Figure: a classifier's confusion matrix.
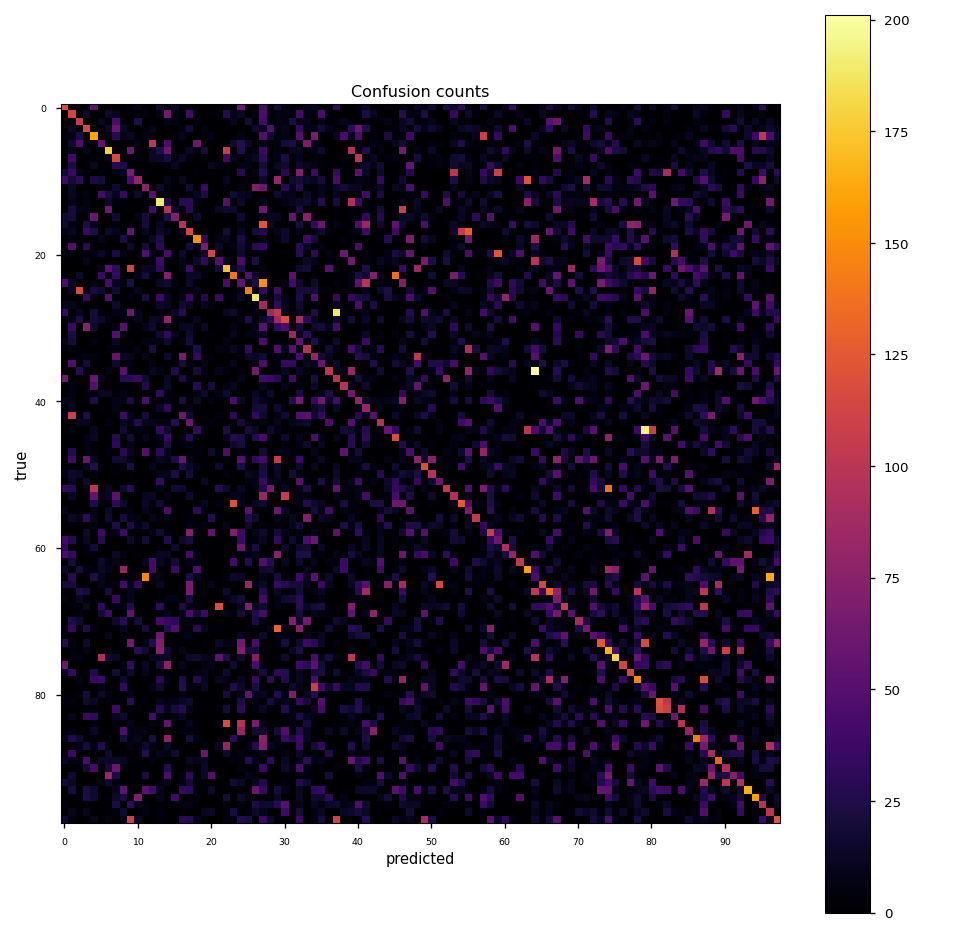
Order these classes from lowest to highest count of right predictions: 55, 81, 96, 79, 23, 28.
79, 55, 28, 96, 81, 23
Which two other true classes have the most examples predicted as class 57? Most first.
4, 47
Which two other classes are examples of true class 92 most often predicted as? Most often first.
90, 87
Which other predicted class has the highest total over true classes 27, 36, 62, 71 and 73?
64
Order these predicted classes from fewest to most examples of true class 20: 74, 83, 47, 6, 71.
6, 71, 74, 47, 83
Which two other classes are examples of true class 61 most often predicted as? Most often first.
93, 29
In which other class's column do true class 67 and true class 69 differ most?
42
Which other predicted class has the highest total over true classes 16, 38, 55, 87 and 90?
27
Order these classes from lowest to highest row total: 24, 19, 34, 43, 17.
43, 19, 34, 17, 24
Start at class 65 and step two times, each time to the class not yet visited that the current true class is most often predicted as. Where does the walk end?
96
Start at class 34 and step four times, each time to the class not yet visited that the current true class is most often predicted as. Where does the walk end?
3
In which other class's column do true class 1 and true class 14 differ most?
46
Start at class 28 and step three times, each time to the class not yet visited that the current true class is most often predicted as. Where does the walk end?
74
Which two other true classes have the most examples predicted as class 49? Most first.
97, 21
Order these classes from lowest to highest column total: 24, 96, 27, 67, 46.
24, 46, 67, 96, 27
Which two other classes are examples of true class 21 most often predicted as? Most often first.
78, 64
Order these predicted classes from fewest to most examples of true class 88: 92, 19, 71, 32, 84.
84, 32, 92, 71, 19
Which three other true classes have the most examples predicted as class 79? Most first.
44, 73, 68
